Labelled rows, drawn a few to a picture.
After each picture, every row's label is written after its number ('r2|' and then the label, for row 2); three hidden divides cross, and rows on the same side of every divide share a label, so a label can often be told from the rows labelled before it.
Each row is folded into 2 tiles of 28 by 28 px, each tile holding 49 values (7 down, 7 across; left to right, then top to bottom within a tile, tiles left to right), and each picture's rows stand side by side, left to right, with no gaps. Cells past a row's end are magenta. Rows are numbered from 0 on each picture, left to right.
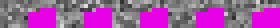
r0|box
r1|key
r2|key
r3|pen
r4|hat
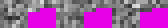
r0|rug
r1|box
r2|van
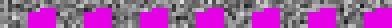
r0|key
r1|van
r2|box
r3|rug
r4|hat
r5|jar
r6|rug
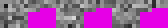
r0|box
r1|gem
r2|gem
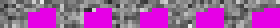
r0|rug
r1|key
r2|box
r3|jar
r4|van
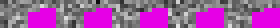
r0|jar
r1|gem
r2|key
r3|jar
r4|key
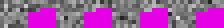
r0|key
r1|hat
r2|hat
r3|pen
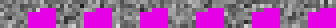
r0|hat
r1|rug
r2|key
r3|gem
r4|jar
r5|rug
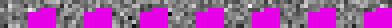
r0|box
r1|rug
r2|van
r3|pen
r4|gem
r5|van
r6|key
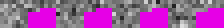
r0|gem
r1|pen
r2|hat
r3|rug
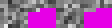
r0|key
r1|rug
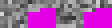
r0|jar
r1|rug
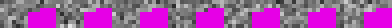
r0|gem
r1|rug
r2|hat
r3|box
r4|jar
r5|jar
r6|box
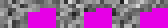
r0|jar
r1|van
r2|van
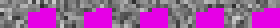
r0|pen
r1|key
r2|rug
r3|van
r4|gem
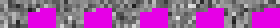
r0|key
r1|key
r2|hat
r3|pen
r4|van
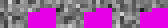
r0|box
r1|rug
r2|key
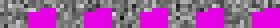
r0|box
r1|pen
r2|hat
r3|key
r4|rug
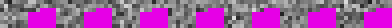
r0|key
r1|jar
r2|jar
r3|van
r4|box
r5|van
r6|box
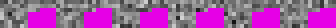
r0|jar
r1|gem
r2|key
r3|key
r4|van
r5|gem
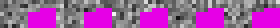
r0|jar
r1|key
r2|hat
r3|rug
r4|pen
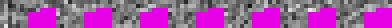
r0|key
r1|jar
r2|rug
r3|pen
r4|hat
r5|box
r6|jar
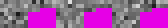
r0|pen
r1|van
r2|pen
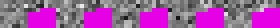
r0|gem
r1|pen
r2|rug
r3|hat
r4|hat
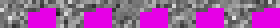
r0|gem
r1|van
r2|rug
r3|gem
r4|pen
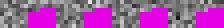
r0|van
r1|rug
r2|jar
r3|hat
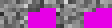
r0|pen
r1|box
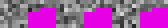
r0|van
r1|rug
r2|van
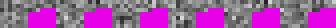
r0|key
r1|pen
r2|rug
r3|key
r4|pen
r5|pen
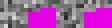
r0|key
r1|hat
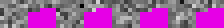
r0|van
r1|hat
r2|gem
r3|gem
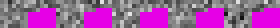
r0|key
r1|pen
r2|jar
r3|gem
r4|van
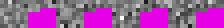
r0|jar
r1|van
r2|pen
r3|van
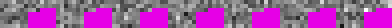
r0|rug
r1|key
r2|key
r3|pen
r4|rug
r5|rug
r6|box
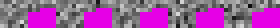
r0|van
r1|pen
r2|rug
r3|van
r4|rug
